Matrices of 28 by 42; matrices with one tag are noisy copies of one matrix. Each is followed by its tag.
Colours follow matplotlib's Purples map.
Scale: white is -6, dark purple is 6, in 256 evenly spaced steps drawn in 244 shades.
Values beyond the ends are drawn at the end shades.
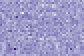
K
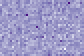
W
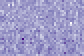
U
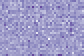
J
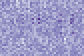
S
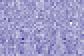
U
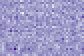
K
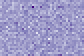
J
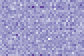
J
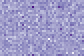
J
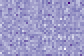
W
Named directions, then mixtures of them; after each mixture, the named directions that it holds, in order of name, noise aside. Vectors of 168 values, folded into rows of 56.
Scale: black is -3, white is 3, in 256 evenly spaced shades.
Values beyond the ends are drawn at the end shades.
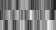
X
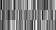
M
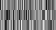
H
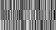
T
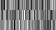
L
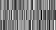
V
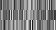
M, T, V.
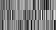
M, T, V.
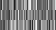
M, V.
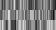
L, M, X.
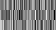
H, T.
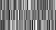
M, V.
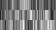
M, X.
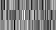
L.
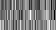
T, X.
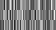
L, T.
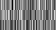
M, T.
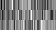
L, M, X.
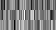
L, X.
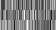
L, T.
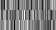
L.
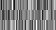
M, T.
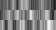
X.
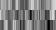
X.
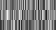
H, L, T.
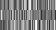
M, V.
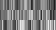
V, X.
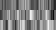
X.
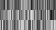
L, V, X.
